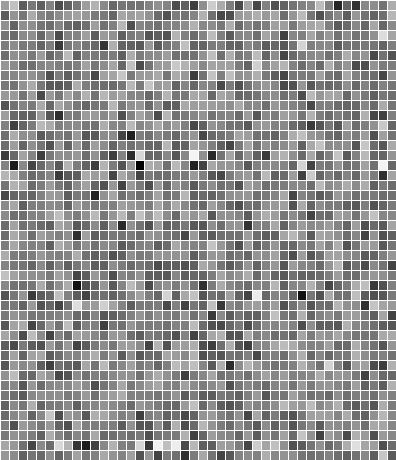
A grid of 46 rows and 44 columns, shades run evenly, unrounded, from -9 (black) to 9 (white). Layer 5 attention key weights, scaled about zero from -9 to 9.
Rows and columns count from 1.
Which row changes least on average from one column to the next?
40
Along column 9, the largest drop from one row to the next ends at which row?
32
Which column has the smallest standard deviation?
3
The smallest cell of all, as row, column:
17, 16
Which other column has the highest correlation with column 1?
30
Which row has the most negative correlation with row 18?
11
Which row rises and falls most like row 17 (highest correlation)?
13
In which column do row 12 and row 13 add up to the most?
5
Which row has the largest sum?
22
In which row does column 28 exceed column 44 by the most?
27
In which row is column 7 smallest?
12
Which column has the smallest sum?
42
